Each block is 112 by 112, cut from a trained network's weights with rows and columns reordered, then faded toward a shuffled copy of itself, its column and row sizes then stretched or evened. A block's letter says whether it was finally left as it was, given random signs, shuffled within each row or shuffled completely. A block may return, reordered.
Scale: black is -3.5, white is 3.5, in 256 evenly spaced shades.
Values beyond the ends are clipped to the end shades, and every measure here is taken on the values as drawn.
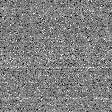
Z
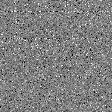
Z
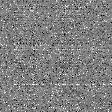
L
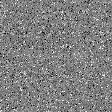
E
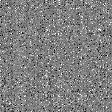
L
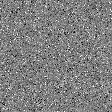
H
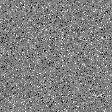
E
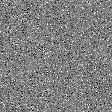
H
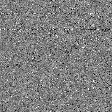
E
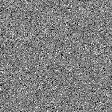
L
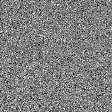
E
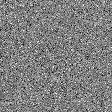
H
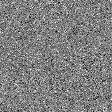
Z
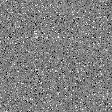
E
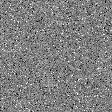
H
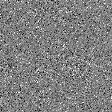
E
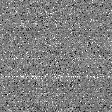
L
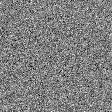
H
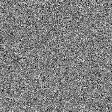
E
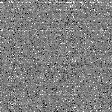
L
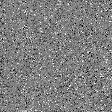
E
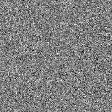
L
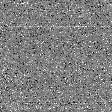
Z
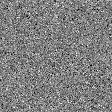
Z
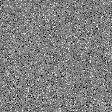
E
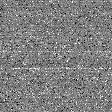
Z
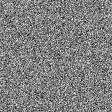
H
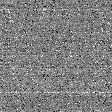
Z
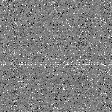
L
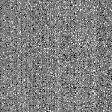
L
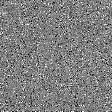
E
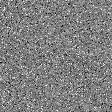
H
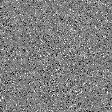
E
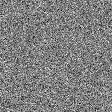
H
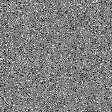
E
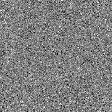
L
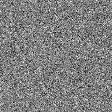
E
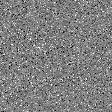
Z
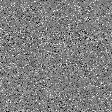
Z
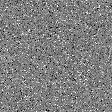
H
